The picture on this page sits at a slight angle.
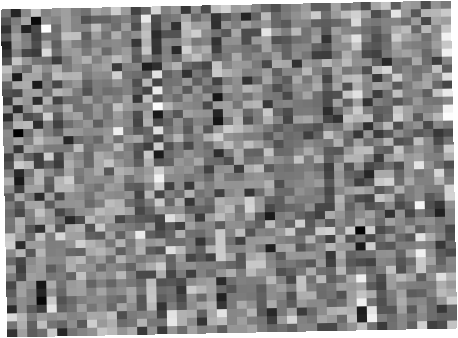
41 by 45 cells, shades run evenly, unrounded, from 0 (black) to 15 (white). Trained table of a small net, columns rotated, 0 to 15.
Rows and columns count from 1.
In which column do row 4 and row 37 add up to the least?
4
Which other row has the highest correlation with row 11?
18
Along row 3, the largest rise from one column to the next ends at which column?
5
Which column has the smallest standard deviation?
13
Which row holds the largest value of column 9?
40
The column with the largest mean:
45
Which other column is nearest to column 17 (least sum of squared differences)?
9
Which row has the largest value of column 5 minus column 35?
3
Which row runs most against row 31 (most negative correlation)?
35
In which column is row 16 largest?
12
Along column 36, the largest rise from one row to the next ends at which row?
41
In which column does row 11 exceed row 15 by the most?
16
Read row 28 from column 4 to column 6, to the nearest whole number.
3 11 5
